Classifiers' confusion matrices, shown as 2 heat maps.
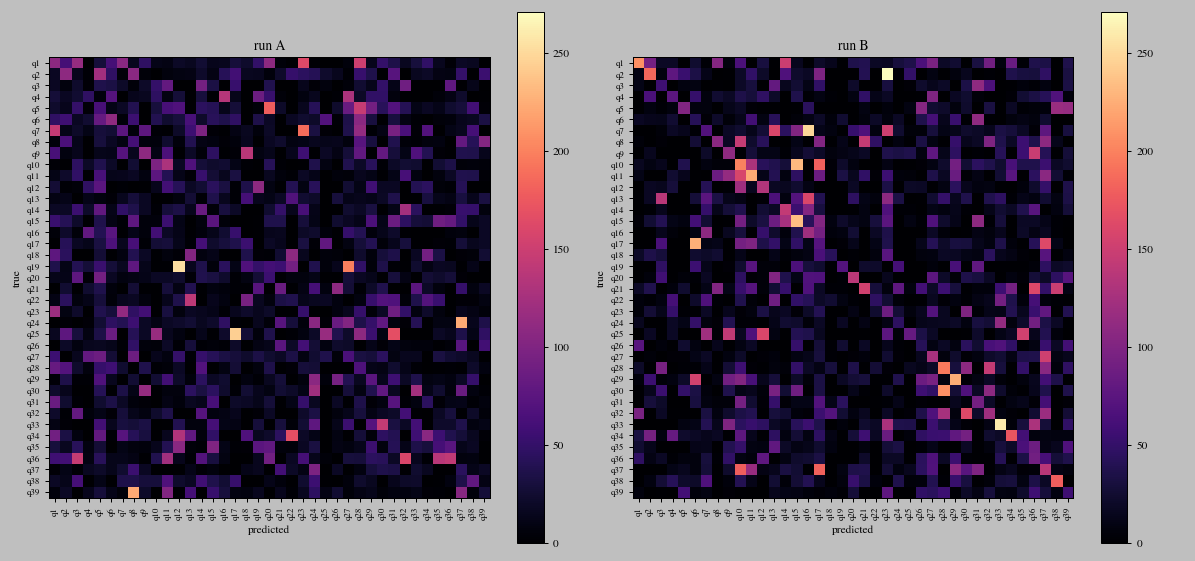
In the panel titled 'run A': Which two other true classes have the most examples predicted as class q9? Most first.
q30, q7
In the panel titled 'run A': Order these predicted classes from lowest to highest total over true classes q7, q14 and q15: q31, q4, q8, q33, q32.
q4, q33, q8, q31, q32
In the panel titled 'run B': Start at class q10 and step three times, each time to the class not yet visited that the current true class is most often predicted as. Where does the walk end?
q16
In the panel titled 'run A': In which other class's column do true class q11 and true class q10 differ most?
q13
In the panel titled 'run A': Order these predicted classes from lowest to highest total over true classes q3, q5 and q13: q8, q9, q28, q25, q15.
q25, q9, q8, q15, q28
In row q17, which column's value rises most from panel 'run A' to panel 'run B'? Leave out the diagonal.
q6
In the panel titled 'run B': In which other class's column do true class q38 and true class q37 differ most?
q17
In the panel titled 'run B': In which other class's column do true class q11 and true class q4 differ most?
q10
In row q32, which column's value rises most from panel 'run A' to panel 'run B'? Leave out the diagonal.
q30
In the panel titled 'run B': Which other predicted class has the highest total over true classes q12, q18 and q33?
q23
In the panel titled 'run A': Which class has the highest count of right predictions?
q36
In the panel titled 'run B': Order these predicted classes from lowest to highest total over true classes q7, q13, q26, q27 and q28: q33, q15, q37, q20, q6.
q6, q20, q33, q15, q37
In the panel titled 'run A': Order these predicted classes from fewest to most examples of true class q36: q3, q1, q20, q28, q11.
q28, q1, q20, q11, q3
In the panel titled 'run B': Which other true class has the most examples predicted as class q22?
q8
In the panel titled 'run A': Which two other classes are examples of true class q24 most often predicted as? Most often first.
q37, q27
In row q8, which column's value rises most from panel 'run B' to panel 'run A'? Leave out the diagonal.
q39
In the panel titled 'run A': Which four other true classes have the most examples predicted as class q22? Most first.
q34, q18, q19, q13
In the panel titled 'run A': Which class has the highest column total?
q5
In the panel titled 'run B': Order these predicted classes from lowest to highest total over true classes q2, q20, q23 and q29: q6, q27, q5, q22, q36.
q22, q5, q36, q6, q27
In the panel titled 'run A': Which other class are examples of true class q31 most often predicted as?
q1
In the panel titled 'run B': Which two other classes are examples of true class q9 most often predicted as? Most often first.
q36, q27
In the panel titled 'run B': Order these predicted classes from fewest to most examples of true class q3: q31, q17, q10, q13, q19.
q19, q10, q17, q13, q31
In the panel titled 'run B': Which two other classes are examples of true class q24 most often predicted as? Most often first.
q33, q36
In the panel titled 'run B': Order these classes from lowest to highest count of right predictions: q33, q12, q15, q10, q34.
q12, q34, q10, q15, q33
